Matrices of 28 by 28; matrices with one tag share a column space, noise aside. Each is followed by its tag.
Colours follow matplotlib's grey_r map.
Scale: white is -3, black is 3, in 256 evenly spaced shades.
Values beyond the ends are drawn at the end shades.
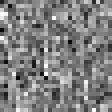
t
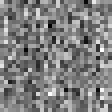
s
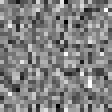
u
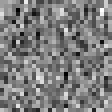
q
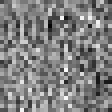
s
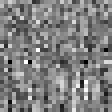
t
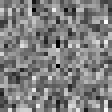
q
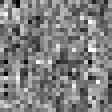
t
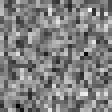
q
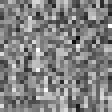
s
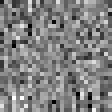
s
